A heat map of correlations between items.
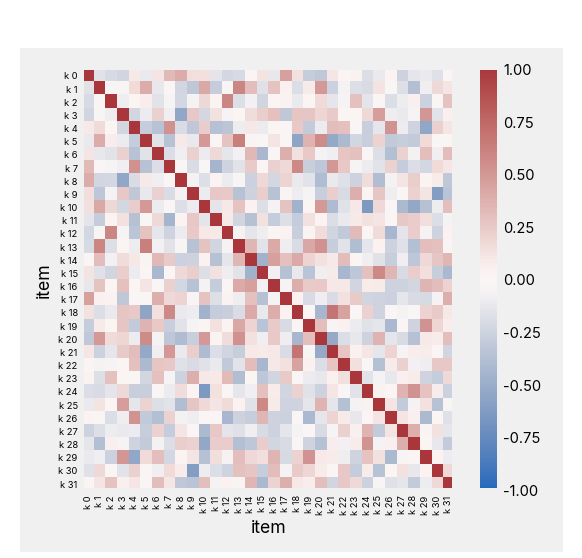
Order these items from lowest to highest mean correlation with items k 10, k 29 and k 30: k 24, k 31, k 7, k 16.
k 24, k 7, k 31, k 16
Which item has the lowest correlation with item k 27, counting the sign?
k 10
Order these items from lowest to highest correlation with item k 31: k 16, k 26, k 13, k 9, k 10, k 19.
k 9, k 26, k 13, k 19, k 16, k 10
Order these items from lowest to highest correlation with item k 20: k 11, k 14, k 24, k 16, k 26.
k 24, k 26, k 11, k 14, k 16
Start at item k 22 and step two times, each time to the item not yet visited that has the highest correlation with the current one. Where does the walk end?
k 21
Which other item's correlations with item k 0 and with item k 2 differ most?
k 12
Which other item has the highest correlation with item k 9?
k 23
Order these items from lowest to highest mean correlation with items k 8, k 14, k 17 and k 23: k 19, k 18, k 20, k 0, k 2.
k 20, k 19, k 2, k 18, k 0
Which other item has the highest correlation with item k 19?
k 29
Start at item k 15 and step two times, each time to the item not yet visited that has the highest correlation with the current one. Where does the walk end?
k 3
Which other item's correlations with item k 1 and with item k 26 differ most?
k 13
